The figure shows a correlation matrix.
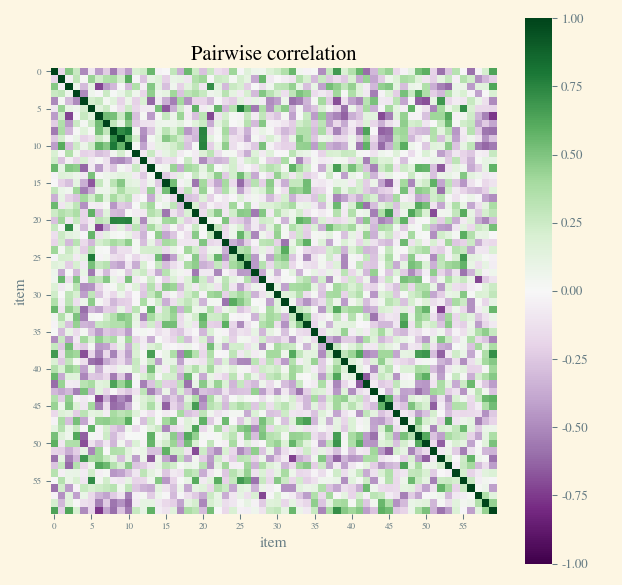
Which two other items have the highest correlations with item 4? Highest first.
52, 43
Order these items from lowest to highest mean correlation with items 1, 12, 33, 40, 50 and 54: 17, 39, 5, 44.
17, 39, 44, 5
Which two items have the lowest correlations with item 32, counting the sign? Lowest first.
52, 4
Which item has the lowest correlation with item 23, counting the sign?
31
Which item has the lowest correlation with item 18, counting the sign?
42
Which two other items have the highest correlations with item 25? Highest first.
5, 55
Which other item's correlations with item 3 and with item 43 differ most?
49
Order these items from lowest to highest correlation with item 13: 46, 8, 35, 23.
8, 46, 35, 23
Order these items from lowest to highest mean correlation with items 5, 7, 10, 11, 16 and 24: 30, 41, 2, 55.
41, 2, 30, 55
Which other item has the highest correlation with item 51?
15
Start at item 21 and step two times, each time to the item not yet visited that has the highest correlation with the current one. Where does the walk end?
59
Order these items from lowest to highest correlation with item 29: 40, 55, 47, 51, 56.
55, 56, 51, 40, 47
